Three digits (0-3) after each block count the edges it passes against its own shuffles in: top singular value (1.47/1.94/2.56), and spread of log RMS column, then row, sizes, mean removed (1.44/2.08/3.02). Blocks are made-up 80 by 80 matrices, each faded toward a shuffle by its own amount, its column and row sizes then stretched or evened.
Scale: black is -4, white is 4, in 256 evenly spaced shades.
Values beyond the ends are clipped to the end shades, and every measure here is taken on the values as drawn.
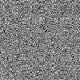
2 0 0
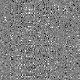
2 2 1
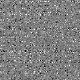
1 2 2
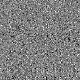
1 1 1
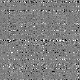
1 2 3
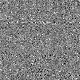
1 0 1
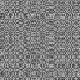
3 1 2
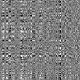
3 3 2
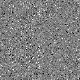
1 1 0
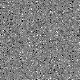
0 2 1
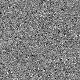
0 0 0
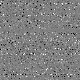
0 0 2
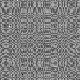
3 1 0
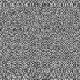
3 0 2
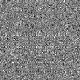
2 0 1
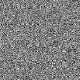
2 1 2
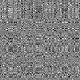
3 0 2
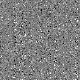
0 2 0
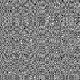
3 0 0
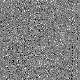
1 2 0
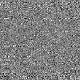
2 0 2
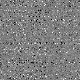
0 1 2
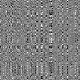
3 3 1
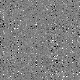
0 2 1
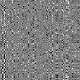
3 3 0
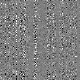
0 3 2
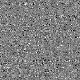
1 0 2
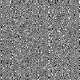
2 2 0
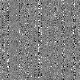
1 3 1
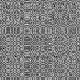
3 1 0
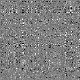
2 2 2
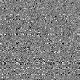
2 0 2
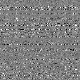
1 0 3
